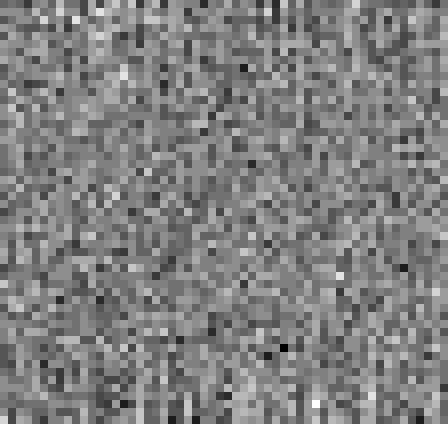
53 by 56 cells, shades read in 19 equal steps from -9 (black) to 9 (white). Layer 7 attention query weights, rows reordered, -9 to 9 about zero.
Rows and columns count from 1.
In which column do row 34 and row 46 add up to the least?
51
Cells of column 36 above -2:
41
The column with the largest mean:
3
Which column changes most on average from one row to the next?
32
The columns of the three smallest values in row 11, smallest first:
21, 4, 5
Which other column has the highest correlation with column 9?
37
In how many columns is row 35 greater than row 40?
27
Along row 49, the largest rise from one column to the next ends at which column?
9
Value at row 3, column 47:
-3
